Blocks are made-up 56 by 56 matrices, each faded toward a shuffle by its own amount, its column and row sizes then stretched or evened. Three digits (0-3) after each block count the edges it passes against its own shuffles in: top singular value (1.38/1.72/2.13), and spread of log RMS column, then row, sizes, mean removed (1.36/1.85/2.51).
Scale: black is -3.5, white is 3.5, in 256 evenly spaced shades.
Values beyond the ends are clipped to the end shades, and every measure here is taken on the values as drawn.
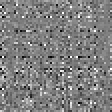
2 3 3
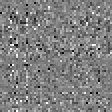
1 2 2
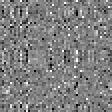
3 2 1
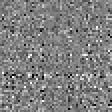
0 2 2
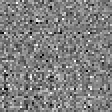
2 1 2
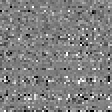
1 2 3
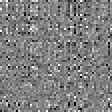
3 2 2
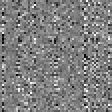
3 3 0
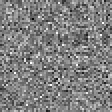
2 0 0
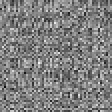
3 2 0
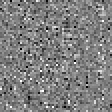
0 2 0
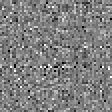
2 1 1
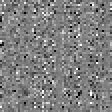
0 3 1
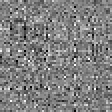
2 2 2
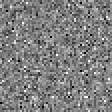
0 0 0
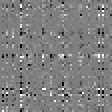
3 3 3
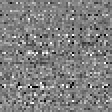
0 1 3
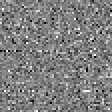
0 0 2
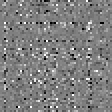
2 2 3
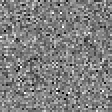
1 0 1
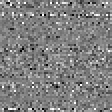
0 0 3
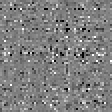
0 2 3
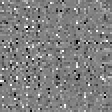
1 2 1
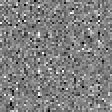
2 1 0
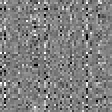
3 3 1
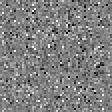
0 1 0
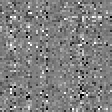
0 3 2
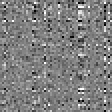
3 3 2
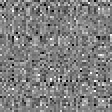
3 1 2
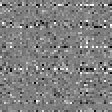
3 2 3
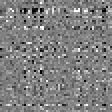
3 2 3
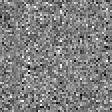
0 2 0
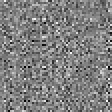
3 2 2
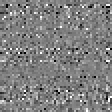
2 1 3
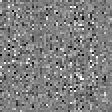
0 3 1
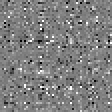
1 2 2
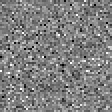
0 0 1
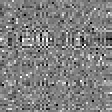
3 0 2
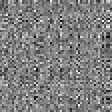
3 3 2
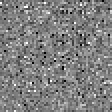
1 0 1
